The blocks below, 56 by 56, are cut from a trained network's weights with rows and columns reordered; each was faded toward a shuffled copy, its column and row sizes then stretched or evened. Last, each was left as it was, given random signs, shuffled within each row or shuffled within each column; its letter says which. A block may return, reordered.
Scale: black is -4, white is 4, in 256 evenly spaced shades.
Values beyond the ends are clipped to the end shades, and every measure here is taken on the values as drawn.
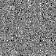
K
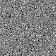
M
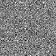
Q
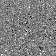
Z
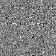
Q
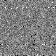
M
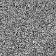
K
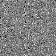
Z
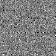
K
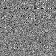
M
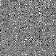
Q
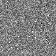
Z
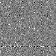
Q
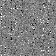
Z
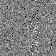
Z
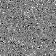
M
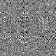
Q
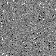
Z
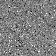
M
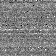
M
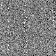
Z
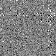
K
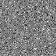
M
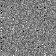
Z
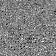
M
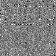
Q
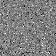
M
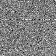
M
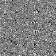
K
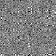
Q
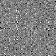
Q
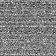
M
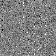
Z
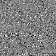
M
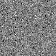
Z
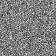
Z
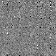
K
